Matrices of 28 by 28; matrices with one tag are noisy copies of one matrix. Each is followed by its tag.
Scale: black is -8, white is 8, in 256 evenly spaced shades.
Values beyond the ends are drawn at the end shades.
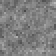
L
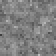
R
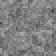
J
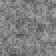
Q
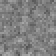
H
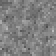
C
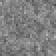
Q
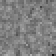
H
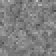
J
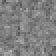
H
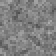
J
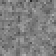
H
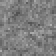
J
